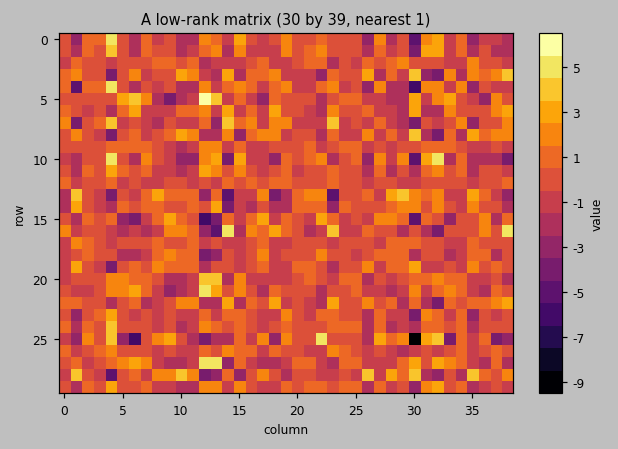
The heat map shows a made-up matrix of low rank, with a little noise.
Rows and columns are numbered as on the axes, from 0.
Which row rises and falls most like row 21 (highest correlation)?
5
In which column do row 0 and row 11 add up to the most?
4
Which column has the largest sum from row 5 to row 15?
32
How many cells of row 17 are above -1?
28
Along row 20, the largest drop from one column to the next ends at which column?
14
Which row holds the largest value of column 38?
16
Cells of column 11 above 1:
4
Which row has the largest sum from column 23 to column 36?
13
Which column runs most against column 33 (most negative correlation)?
22
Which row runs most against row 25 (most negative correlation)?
6
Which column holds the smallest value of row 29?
30
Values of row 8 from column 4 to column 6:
-4 0 1
